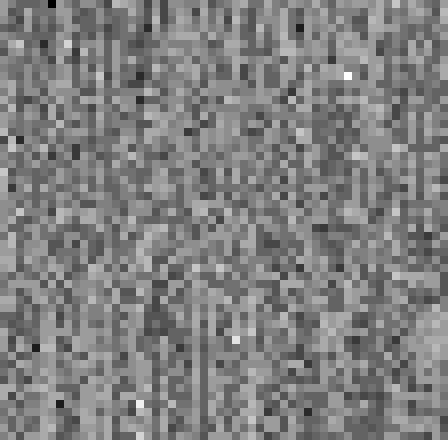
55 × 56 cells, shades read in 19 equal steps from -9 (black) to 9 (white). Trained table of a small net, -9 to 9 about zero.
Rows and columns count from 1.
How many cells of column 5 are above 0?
18
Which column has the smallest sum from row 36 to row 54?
20
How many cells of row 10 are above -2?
40
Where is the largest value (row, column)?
10, 44
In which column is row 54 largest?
7
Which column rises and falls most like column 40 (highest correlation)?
45
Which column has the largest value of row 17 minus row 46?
39
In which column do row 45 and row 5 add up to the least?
38
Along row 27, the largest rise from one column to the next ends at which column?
8
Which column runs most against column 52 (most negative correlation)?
27
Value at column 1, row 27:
1
